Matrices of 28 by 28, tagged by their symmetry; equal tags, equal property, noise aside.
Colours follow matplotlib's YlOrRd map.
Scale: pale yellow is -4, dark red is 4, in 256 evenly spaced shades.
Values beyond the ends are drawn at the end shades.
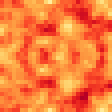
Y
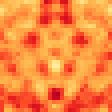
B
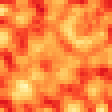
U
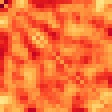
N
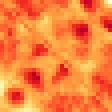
U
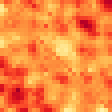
U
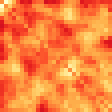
N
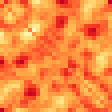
N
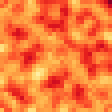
U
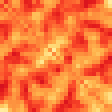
N
